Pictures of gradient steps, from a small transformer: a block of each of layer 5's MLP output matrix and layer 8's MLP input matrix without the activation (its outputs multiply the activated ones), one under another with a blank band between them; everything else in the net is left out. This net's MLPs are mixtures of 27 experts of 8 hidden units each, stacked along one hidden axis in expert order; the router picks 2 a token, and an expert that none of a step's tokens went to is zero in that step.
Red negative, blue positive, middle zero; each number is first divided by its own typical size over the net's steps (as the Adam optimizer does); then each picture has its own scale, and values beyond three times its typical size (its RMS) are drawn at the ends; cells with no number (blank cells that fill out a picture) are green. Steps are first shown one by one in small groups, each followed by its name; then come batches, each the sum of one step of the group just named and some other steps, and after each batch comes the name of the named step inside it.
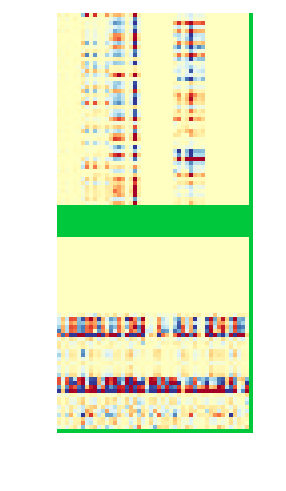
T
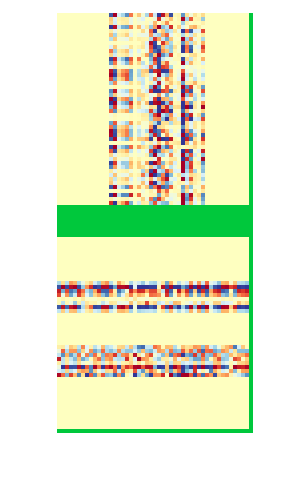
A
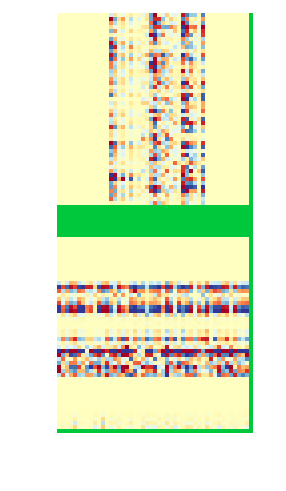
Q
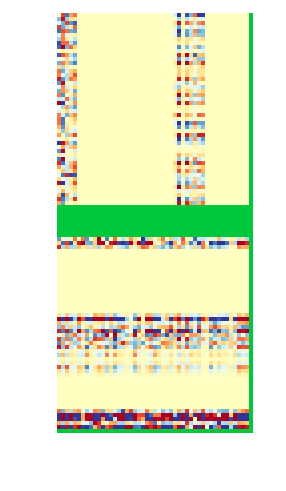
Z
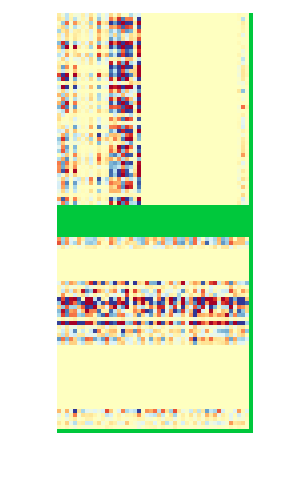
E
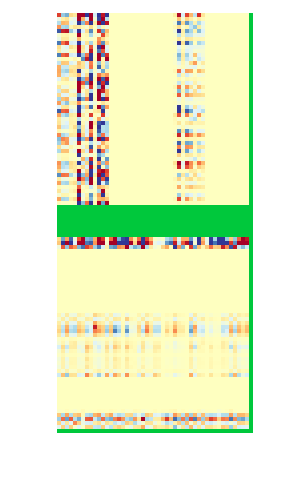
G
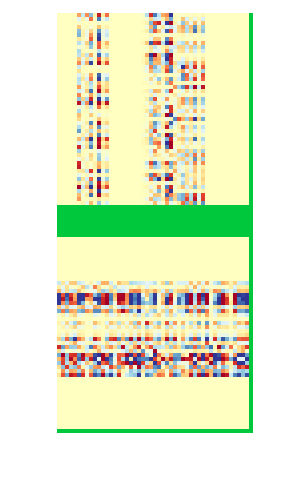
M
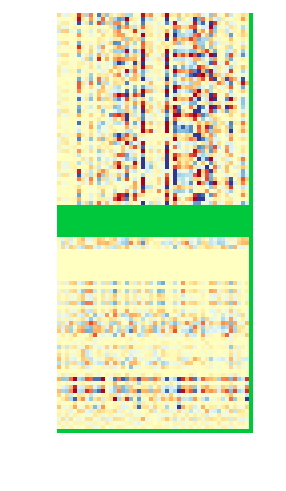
G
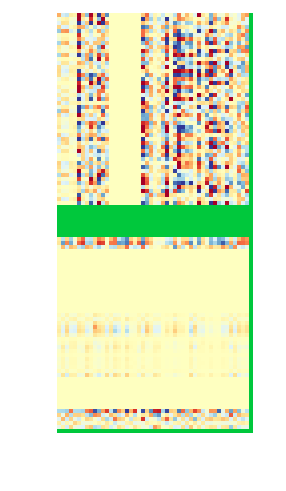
G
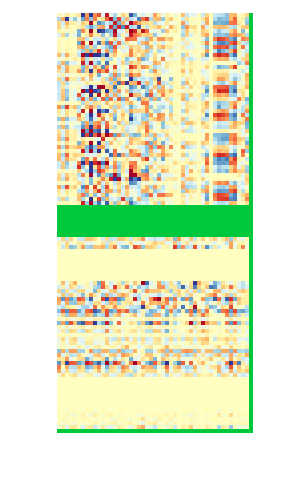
Q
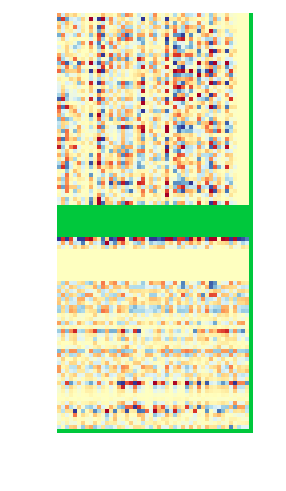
Q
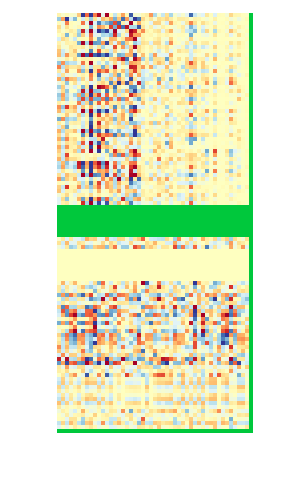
M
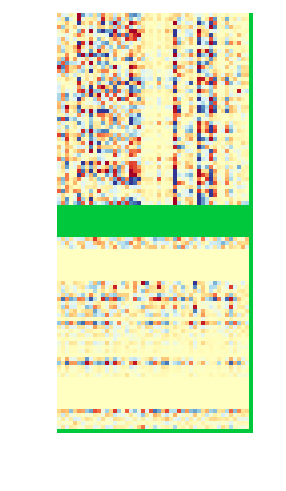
G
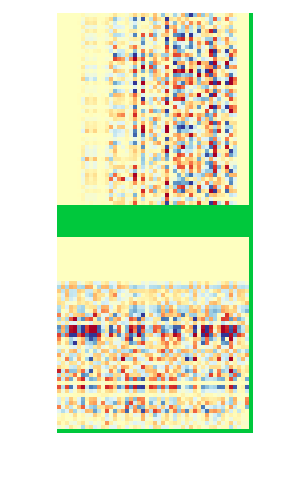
Q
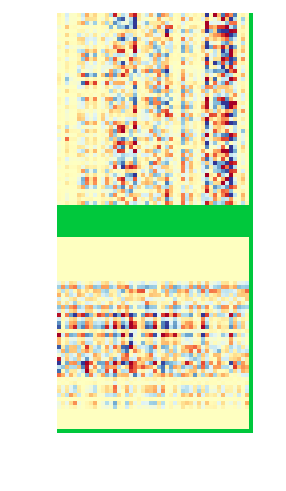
A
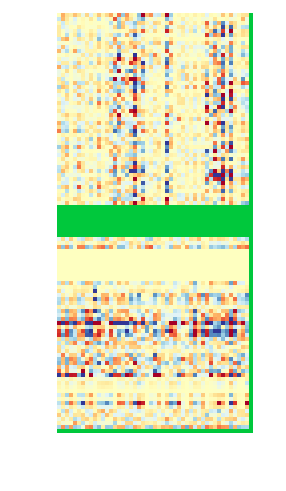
M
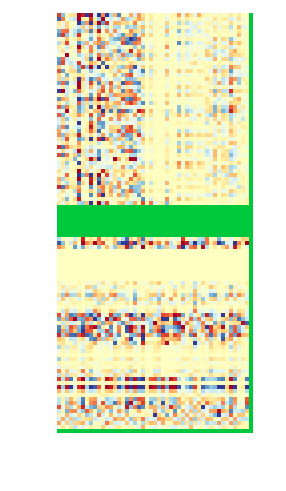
G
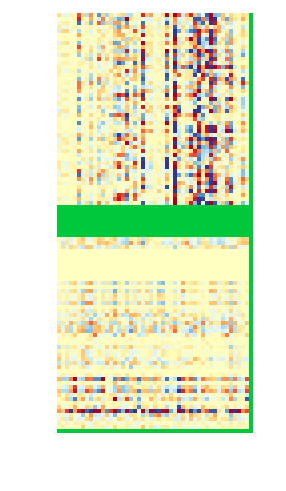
G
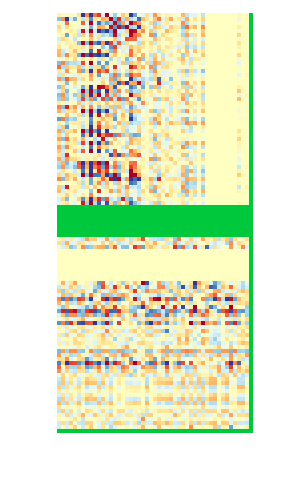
Q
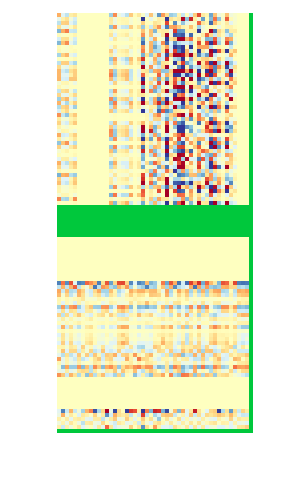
A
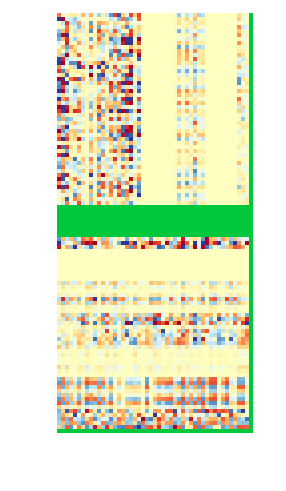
Z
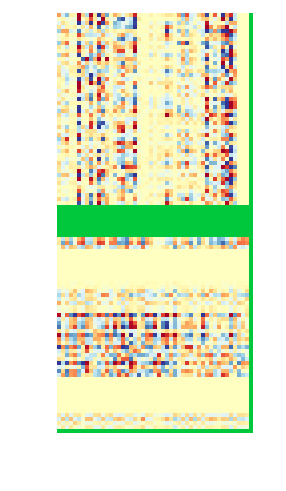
G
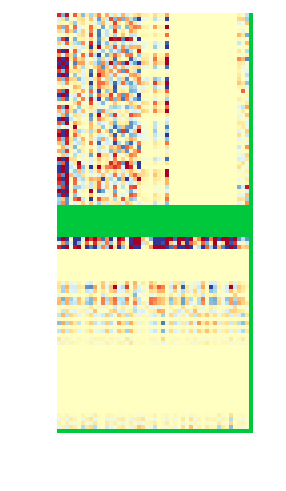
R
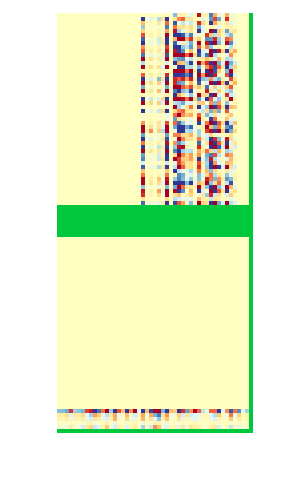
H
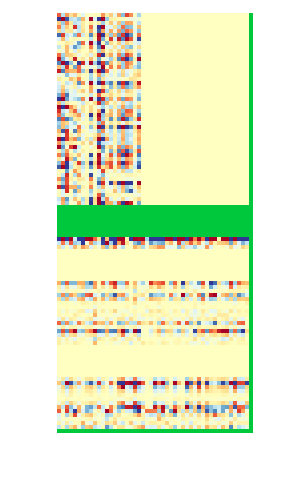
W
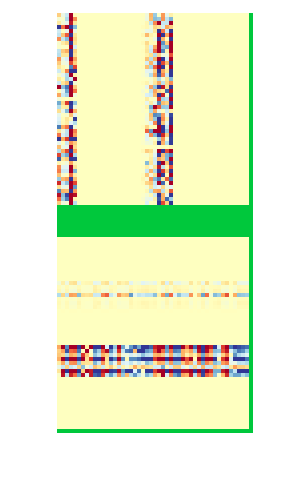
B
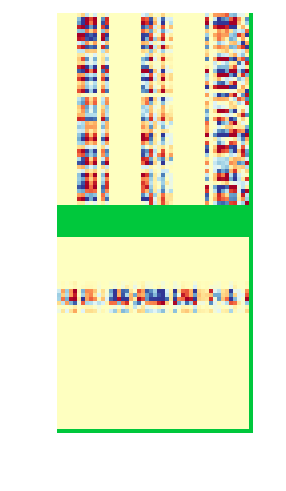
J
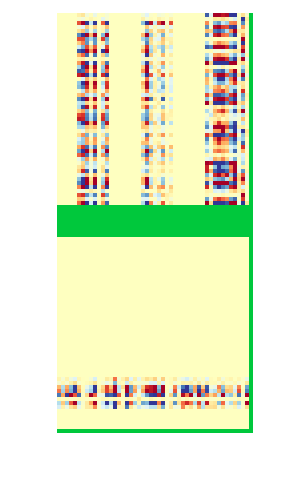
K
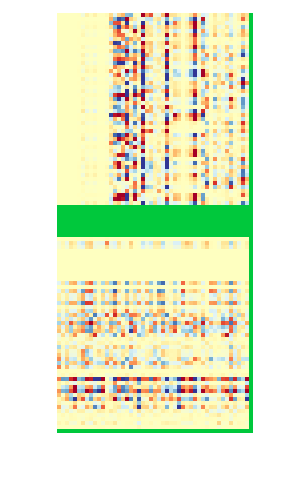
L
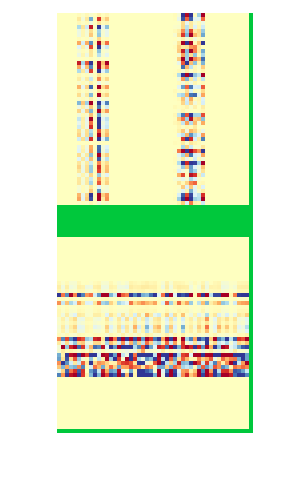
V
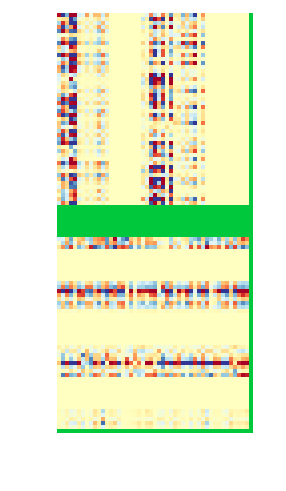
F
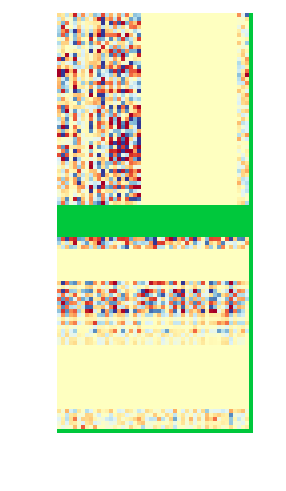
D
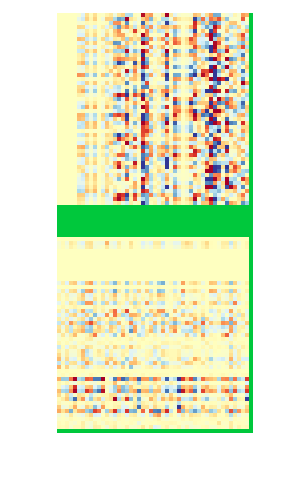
L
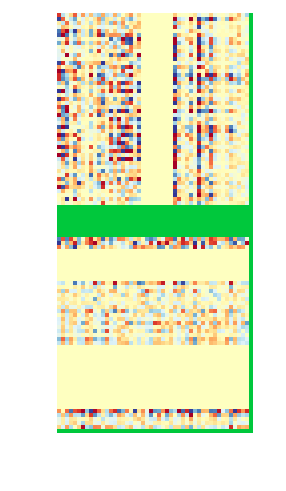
D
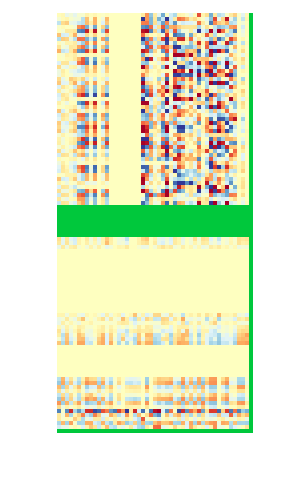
H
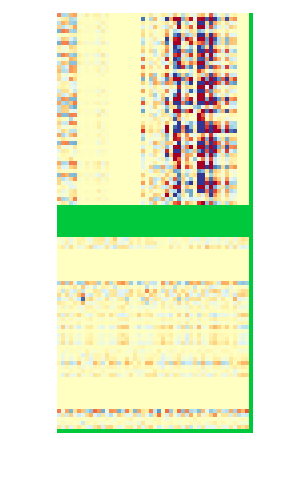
F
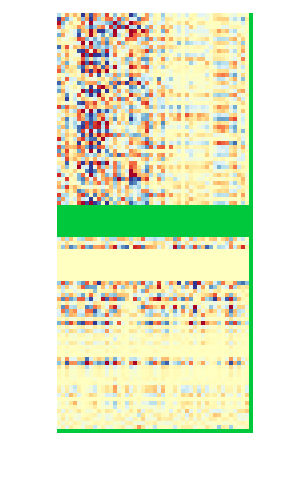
K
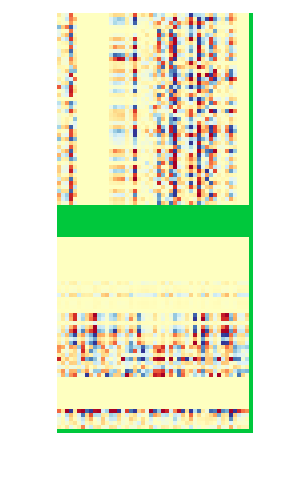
B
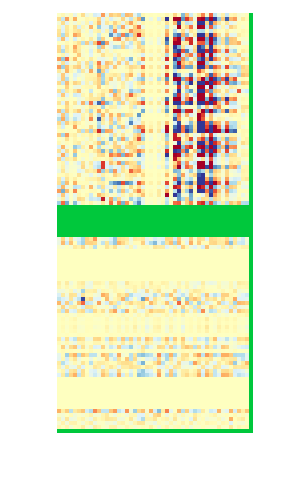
V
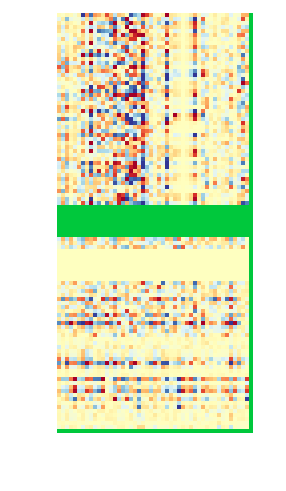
L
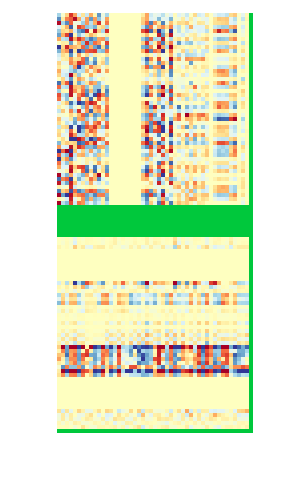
B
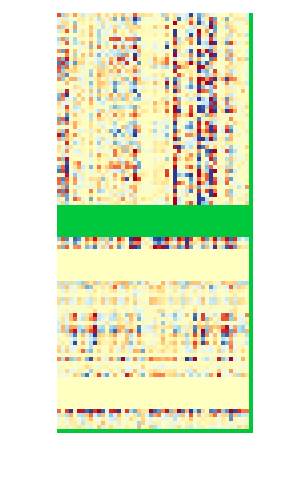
R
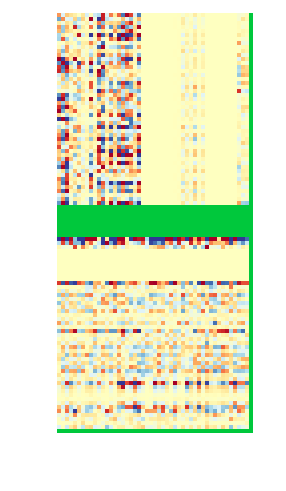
W
